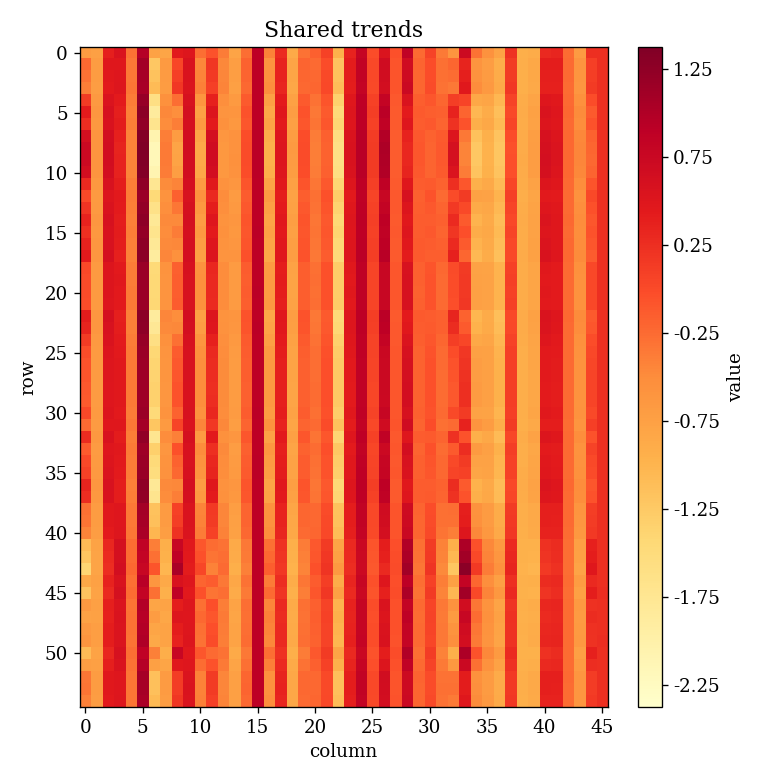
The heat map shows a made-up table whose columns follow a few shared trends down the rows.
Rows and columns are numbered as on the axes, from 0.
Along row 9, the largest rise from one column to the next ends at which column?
23
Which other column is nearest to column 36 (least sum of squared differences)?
38
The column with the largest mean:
5
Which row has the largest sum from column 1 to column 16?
43
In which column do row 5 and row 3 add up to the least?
6
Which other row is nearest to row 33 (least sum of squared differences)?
29
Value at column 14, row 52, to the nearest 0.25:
-0.25
